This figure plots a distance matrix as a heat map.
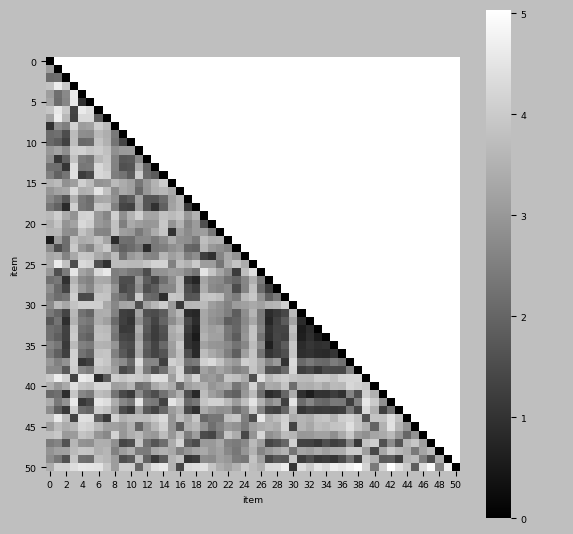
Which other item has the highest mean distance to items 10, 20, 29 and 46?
50
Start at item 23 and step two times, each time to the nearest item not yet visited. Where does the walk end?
1
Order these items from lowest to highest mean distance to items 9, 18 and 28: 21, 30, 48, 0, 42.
0, 42, 21, 48, 30
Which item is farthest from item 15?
42
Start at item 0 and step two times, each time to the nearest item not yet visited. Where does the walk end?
8
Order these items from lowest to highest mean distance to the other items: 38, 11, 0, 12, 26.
12, 38, 0, 26, 11
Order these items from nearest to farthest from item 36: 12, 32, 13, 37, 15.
32, 13, 12, 37, 15
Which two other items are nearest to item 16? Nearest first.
30, 50
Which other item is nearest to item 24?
20
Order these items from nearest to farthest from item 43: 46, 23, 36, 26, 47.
36, 47, 23, 26, 46
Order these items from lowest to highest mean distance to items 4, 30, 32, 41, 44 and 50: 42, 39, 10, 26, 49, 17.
10, 17, 49, 26, 42, 39
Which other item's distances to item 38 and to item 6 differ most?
39
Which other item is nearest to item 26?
23
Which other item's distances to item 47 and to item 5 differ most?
4
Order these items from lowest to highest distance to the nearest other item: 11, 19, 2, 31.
31, 2, 19, 11
